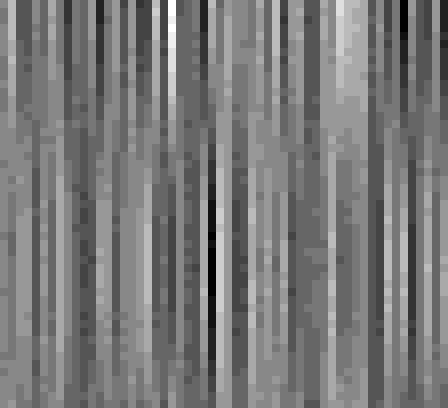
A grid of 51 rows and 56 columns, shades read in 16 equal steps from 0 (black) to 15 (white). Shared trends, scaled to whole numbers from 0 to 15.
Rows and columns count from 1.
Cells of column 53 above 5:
39
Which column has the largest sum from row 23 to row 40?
28
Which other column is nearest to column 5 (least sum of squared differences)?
31
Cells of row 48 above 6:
40
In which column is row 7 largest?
22
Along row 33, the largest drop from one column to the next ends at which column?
27
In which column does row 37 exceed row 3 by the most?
51
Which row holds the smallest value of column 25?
34
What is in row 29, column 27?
1
